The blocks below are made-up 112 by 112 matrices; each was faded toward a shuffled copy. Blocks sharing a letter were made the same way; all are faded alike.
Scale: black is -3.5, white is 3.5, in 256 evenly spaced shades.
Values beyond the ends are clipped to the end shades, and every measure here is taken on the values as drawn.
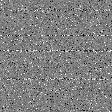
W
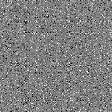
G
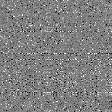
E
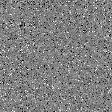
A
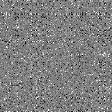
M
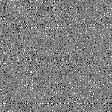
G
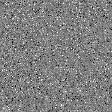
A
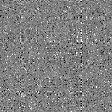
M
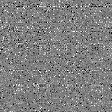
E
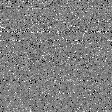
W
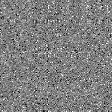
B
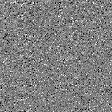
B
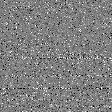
W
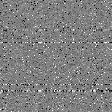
E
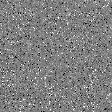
A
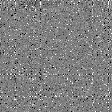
M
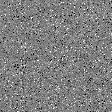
A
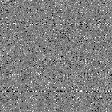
G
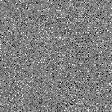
B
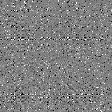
E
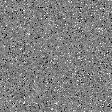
A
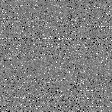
W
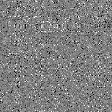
M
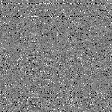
G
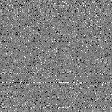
G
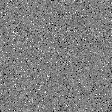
A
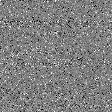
W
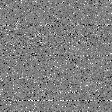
W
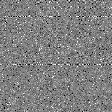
G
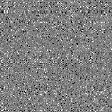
G
